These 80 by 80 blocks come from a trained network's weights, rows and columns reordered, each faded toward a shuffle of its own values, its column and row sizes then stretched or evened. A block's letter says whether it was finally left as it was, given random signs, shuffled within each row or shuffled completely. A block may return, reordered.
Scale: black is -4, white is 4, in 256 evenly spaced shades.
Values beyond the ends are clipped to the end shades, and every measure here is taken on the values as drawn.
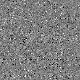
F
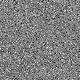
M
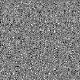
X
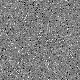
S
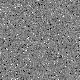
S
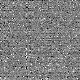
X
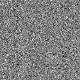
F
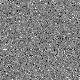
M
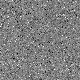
S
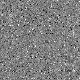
M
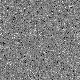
S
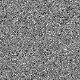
F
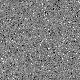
S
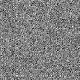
X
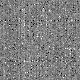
X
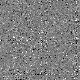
F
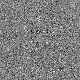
F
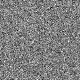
S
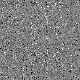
F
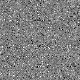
F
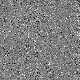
F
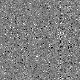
F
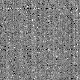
X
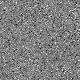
S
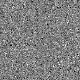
F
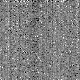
X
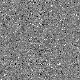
F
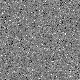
S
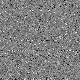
M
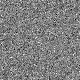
S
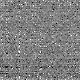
X
